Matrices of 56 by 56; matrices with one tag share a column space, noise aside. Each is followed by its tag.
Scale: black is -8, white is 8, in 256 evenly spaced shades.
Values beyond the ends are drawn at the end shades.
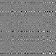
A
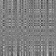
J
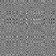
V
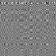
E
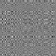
V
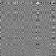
E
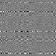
A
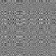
V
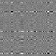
A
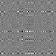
A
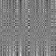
J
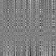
J
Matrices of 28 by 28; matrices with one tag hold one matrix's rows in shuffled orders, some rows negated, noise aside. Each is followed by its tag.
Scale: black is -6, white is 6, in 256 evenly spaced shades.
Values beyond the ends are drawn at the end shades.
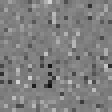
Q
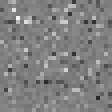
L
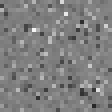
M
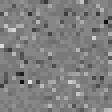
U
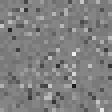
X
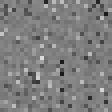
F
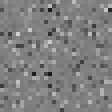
Q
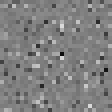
F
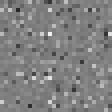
Q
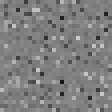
F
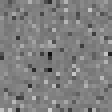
Q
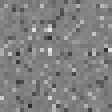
Q
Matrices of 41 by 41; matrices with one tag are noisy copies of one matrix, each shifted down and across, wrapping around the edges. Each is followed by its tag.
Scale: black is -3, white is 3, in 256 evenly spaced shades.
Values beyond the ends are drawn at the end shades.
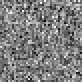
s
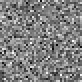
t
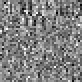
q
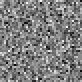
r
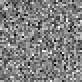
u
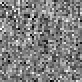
s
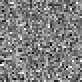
r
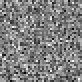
r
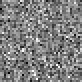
r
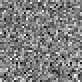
t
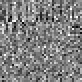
q
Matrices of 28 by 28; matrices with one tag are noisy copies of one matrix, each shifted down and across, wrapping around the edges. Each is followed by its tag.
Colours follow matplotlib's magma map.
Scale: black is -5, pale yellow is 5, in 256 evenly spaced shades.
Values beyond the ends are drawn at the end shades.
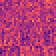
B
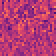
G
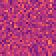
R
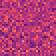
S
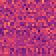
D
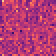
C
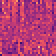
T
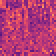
T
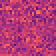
D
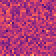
R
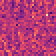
C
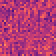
C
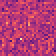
C
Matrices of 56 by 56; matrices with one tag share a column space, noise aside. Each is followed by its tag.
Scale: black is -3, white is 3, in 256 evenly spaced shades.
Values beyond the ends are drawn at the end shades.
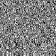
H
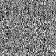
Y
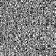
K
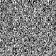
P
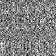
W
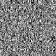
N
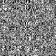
N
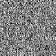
K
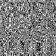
W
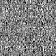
N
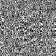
Y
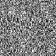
Y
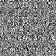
K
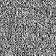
K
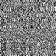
W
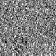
H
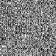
K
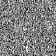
N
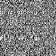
K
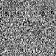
Y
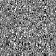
H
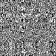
W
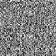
K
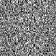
P
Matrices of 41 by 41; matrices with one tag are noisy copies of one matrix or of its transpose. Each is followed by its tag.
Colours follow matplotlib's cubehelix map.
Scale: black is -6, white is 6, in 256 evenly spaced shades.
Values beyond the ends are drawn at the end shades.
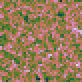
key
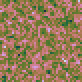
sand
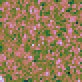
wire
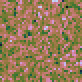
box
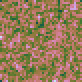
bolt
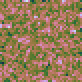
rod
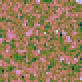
wire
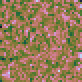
bolt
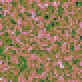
sand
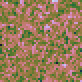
box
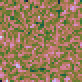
bolt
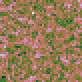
sand
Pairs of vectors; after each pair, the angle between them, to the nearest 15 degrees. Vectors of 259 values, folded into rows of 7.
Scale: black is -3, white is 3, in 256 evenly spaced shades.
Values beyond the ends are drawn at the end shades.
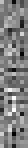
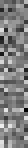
75 degrees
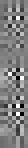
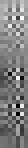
150 degrees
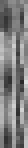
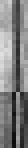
90 degrees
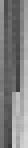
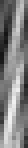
105 degrees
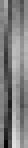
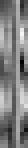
90 degrees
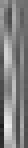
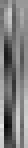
165 degrees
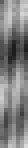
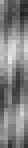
165 degrees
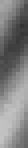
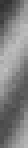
150 degrees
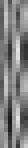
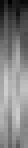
75 degrees
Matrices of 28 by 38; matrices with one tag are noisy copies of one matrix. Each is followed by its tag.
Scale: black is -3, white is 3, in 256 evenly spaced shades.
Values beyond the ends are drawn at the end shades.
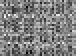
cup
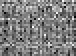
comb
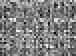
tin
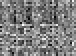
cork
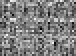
tin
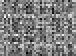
cup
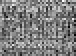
comb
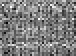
comb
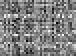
cup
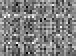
cup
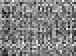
comb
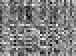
cork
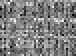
tin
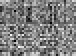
cork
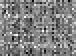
cup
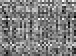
comb
